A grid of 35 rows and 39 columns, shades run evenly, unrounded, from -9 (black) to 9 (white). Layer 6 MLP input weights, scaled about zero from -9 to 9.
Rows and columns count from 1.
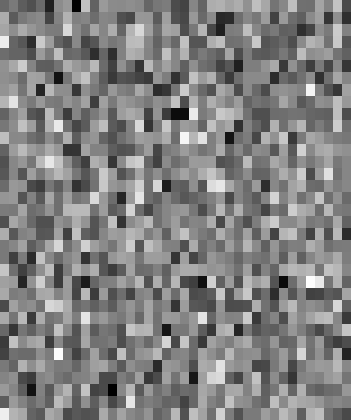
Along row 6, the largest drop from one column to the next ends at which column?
32
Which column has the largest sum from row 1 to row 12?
38
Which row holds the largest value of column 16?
17
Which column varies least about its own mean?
28
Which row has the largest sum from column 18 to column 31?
12
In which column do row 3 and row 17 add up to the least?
14
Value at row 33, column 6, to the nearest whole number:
-3
